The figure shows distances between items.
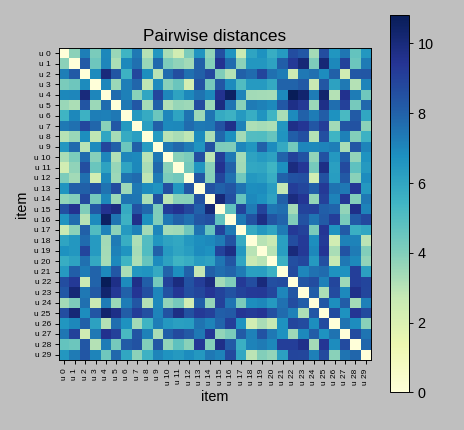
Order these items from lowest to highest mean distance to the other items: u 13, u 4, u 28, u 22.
u 28, u 4, u 13, u 22
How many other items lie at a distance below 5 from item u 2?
5
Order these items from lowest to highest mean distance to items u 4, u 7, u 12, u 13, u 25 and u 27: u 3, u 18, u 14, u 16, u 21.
u 18, u 21, u 3, u 14, u 16
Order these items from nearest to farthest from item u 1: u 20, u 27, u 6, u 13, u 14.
u 14, u 20, u 6, u 13, u 27
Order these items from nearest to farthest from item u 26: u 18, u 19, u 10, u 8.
u 18, u 19, u 8, u 10
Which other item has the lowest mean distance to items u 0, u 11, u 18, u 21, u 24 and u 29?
u 8
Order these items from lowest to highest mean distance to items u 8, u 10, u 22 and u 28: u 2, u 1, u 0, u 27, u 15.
u 0, u 1, u 2, u 27, u 15
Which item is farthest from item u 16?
u 4
